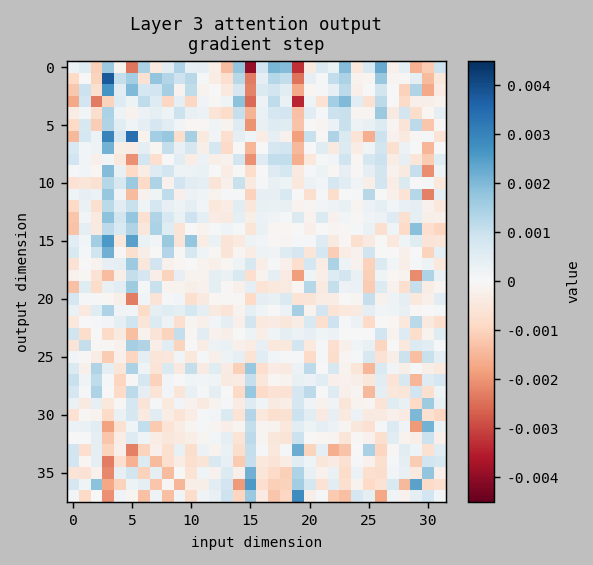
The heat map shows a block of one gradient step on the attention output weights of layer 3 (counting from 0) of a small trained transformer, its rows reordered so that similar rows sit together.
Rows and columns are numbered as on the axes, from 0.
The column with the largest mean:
3
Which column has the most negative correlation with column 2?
14
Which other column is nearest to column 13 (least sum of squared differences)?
24
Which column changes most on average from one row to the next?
5
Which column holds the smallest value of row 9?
30
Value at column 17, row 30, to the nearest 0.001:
-0.001
